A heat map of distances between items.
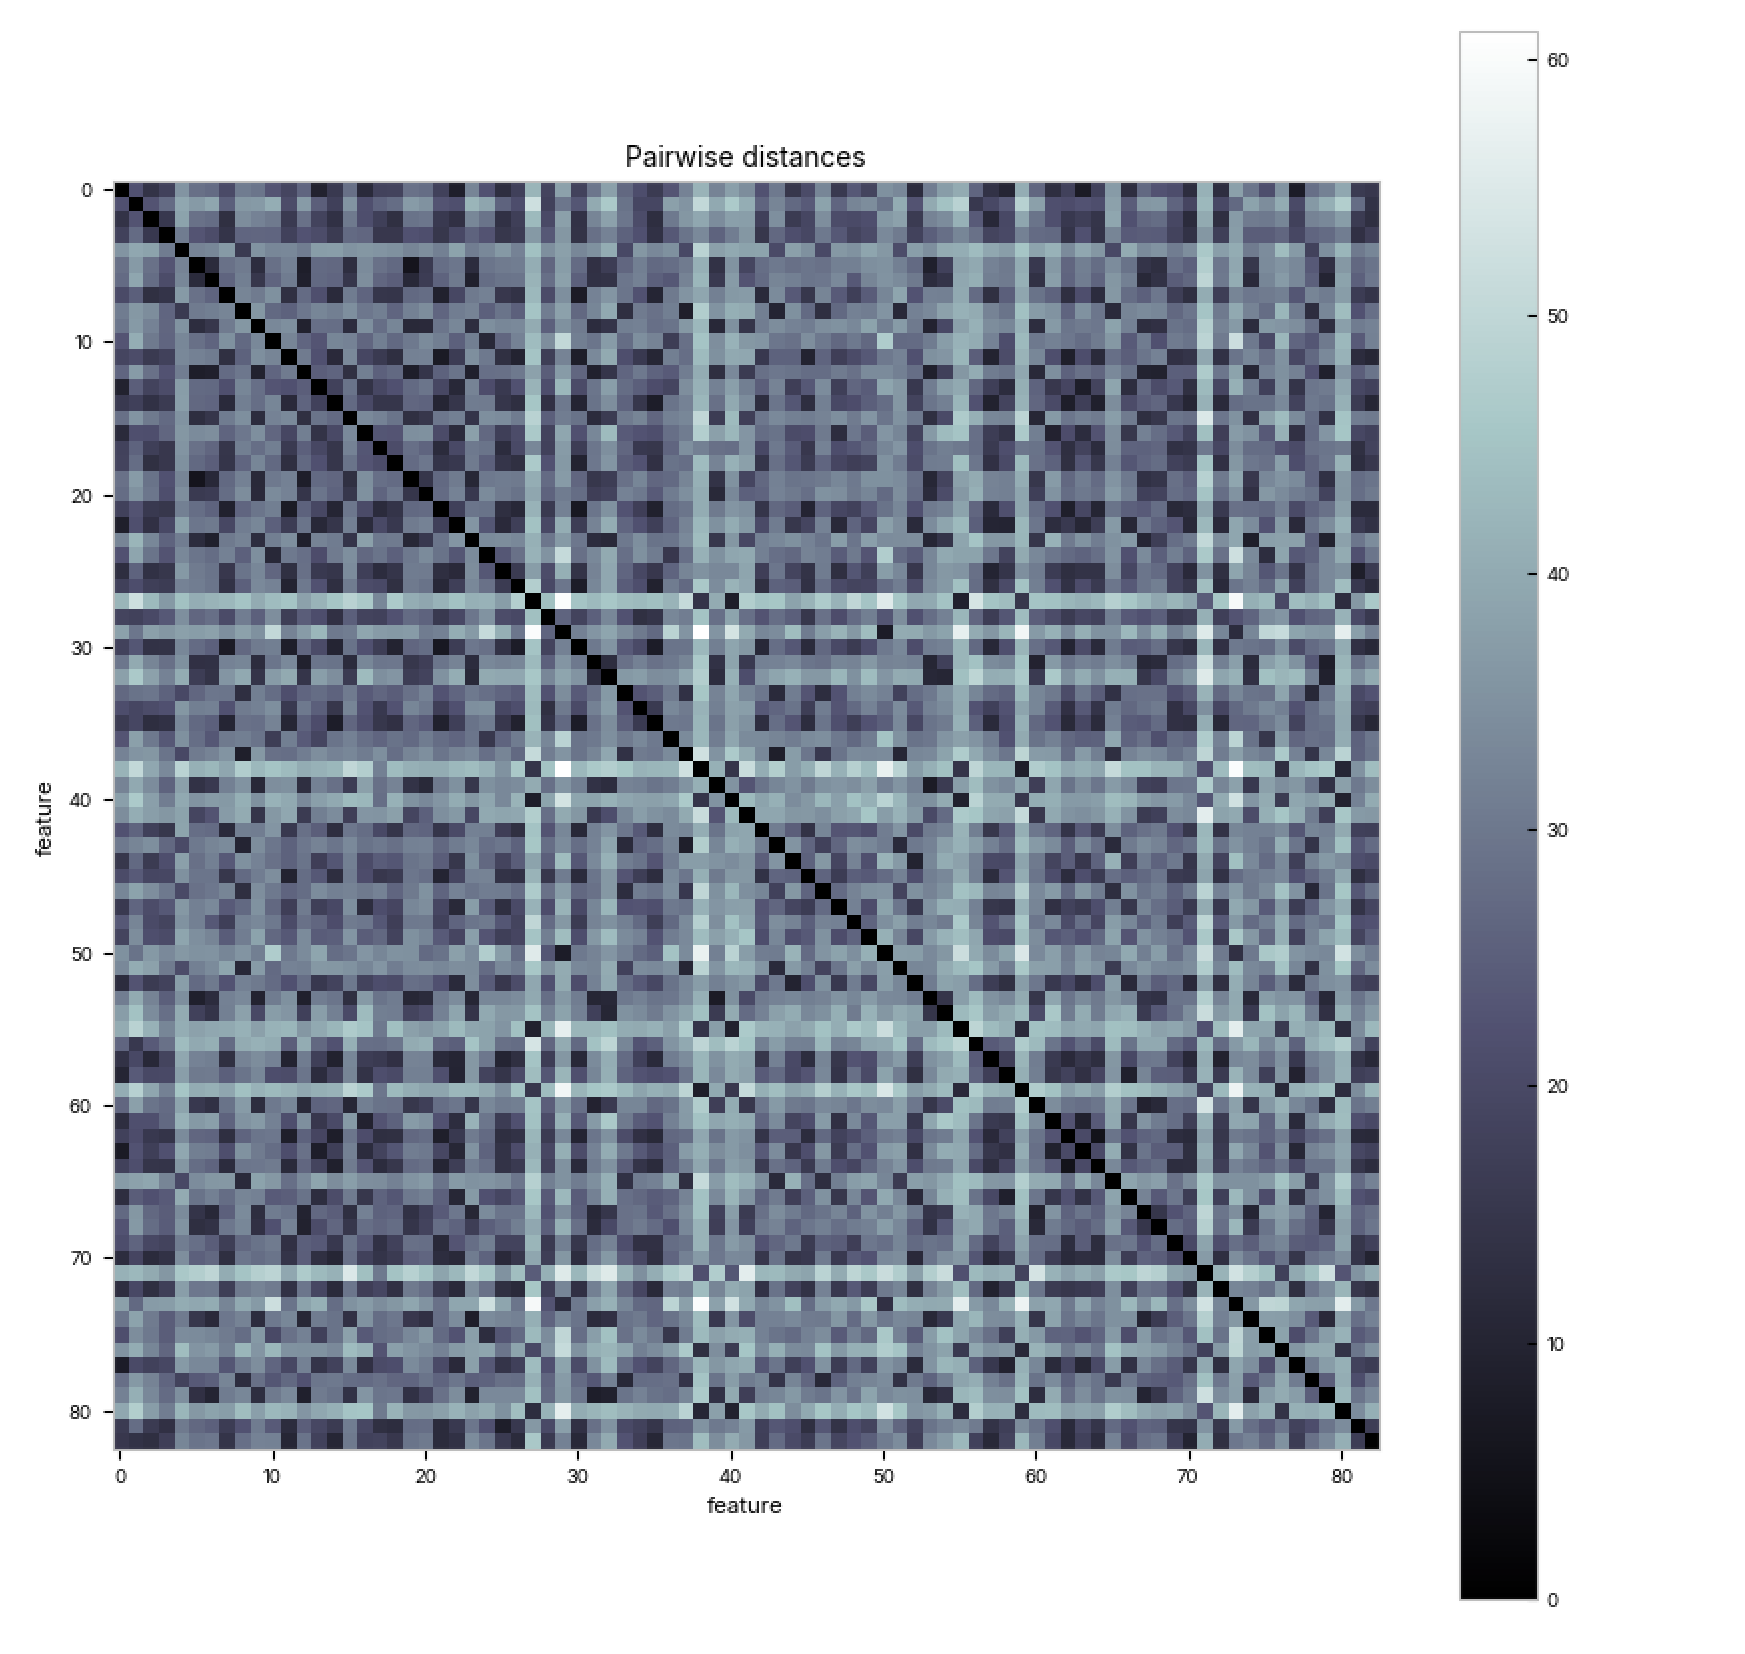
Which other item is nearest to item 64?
62
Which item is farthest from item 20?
71
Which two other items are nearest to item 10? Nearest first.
24, 36
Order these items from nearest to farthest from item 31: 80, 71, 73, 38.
73, 80, 38, 71
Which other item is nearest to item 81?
25
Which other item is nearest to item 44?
52
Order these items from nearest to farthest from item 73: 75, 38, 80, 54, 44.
54, 44, 75, 80, 38
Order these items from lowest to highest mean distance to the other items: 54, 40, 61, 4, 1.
61, 1, 54, 4, 40
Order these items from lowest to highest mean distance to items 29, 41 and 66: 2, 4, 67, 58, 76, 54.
67, 58, 2, 54, 4, 76
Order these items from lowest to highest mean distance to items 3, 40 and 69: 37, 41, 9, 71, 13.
13, 9, 71, 37, 41
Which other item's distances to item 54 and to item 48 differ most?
32
